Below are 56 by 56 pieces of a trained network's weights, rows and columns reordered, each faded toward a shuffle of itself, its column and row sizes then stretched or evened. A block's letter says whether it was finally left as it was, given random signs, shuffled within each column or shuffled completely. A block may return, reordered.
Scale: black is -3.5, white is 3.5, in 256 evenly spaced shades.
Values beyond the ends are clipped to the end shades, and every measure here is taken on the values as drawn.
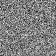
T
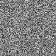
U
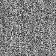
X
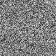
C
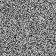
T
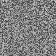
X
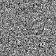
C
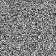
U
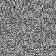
U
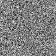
X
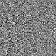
U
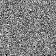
C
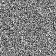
X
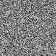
X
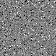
X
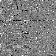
U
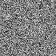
X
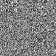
U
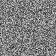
T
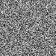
X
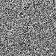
C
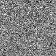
C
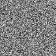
C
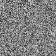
C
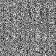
U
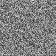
X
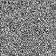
U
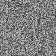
X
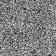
X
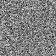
X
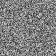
T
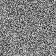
T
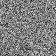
T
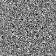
C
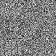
U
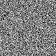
T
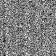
X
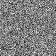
T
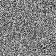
X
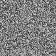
X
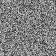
T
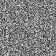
X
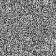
U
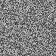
T
